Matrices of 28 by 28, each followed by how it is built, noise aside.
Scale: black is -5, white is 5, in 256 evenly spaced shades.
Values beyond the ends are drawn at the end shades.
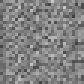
repeating rows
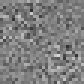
block diagonal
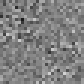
block diagonal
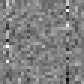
uneven columns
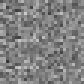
repeating rows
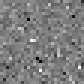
sparse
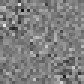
block diagonal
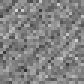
Hankel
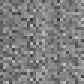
repeating rows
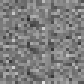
repeating rows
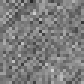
Hankel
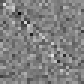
banded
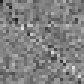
banded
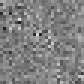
block diagonal
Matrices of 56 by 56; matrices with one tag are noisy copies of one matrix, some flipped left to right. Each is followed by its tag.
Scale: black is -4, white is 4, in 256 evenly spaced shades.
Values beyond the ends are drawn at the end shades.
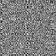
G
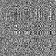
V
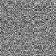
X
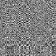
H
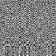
H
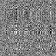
V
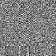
H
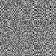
X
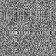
V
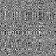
V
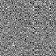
X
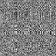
V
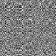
X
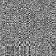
H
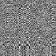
H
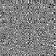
G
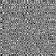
G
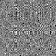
V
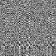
H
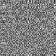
G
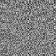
G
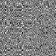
X
